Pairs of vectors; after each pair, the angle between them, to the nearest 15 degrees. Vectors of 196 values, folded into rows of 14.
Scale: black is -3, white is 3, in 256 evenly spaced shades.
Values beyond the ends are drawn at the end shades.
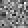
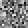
150 degrees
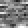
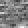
15 degrees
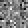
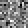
30 degrees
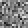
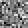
15 degrees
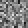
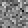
90 degrees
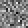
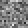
90 degrees
